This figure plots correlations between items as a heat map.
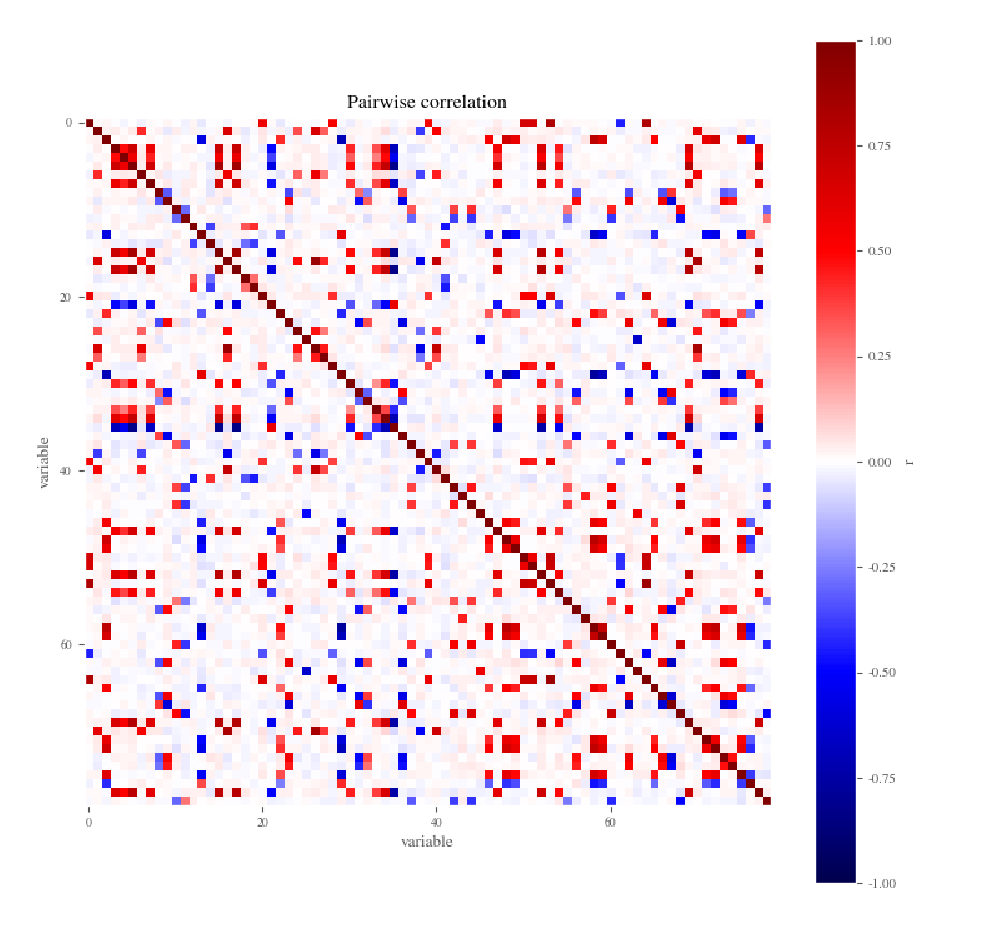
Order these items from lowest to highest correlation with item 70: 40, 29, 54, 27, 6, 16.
29, 54, 27, 6, 40, 16
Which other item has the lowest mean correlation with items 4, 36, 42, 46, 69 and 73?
35
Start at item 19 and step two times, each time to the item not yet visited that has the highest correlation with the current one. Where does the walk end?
18
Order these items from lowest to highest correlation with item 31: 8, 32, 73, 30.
73, 32, 30, 8
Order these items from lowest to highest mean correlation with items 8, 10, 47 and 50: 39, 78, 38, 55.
78, 38, 55, 39
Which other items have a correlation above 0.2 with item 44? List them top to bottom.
10, 37, 42, 55, 60, 68
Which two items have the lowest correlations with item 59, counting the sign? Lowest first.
29, 13
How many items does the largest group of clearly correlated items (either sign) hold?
16
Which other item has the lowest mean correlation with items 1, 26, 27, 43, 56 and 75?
38
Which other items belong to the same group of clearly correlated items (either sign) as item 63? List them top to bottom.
25, 45
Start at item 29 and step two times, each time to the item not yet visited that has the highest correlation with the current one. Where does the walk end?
76
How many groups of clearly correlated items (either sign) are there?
9
